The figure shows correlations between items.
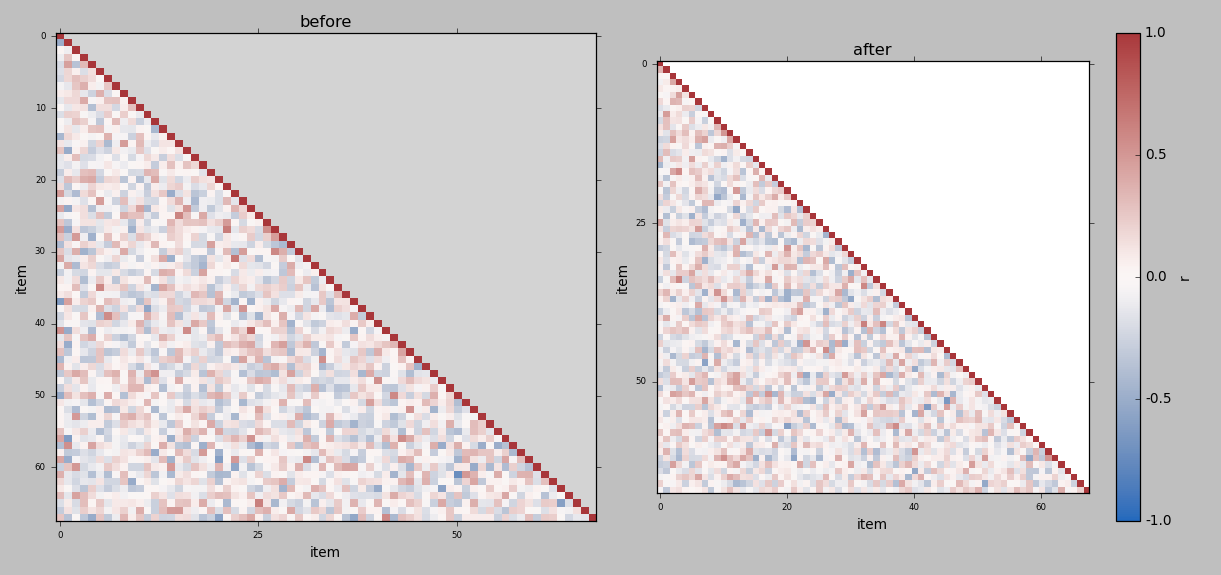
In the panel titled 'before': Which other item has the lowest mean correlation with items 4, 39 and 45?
0
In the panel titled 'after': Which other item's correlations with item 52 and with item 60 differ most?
18
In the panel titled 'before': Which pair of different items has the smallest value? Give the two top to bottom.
50, 61
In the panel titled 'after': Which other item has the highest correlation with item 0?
25
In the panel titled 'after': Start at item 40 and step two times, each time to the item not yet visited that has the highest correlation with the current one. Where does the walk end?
62
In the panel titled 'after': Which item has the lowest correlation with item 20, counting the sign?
57
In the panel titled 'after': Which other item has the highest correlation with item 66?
38
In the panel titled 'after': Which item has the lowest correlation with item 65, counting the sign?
39
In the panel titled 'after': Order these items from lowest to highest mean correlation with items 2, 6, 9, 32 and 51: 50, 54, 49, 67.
67, 54, 49, 50
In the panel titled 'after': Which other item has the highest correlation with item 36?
9
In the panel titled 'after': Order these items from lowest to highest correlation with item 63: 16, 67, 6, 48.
48, 16, 6, 67
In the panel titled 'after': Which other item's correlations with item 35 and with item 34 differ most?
17
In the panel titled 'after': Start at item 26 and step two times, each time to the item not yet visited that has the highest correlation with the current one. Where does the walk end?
54
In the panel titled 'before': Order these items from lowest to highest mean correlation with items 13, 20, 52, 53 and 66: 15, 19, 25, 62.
62, 19, 15, 25
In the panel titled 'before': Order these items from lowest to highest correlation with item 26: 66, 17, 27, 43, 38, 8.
8, 43, 38, 17, 66, 27
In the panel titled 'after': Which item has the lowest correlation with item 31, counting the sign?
7
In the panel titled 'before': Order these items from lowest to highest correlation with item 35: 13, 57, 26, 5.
57, 26, 13, 5
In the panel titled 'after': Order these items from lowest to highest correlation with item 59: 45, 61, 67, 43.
67, 43, 45, 61
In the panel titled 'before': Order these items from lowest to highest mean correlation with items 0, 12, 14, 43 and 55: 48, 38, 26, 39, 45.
45, 38, 39, 48, 26
